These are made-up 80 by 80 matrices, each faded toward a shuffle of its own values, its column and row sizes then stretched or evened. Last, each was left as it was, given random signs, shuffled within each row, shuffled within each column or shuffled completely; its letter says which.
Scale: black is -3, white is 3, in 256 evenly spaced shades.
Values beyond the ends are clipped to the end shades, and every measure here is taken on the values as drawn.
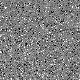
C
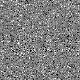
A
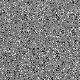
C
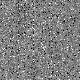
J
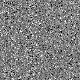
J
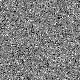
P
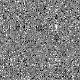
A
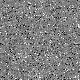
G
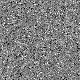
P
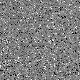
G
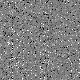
J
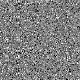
A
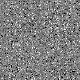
C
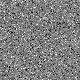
P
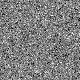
P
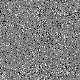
C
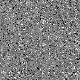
C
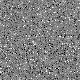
G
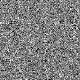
A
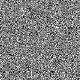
A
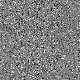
J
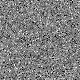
P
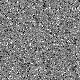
P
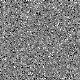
C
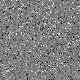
G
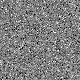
P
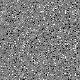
A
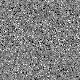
G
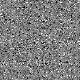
C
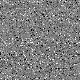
G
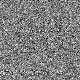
G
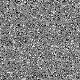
G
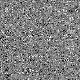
A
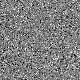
P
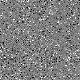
A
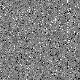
J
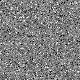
G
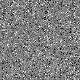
J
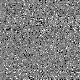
A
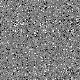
A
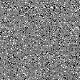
A
